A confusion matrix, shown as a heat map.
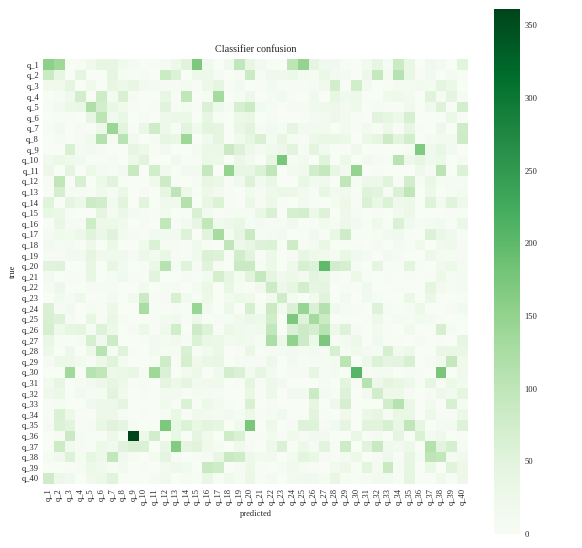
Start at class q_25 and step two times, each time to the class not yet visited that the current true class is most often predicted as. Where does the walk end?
q_15
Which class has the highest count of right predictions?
q_30
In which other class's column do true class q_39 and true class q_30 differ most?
q_38
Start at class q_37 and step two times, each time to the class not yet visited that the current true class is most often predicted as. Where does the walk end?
q_35
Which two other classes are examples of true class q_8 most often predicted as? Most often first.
q_14, q_6
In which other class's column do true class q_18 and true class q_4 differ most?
q_17
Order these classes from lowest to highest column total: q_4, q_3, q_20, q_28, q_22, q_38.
q_4, q_28, q_3, q_38, q_22, q_20
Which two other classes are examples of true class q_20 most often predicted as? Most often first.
q_27, q_12
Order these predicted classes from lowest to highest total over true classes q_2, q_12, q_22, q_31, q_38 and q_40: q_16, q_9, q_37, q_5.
q_9, q_5, q_16, q_37
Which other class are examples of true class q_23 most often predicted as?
q_10
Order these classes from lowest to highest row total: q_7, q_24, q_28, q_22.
q_22, q_28, q_7, q_24
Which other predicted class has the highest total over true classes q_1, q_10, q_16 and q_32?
q_34
